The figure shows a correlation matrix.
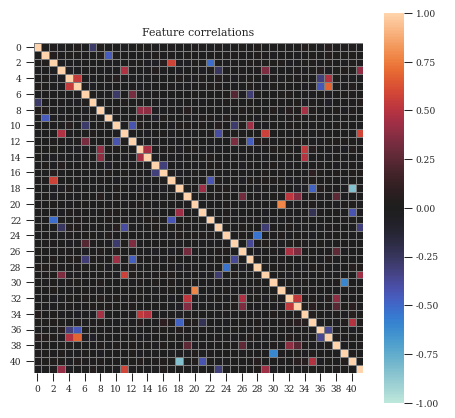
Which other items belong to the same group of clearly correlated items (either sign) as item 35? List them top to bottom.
18, 21, 40
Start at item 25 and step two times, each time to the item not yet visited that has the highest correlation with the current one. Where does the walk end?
6
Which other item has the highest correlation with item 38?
32
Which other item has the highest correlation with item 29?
11
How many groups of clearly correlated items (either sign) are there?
13
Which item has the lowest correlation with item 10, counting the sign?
12
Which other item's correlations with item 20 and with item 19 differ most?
31
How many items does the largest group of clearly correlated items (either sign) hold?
5
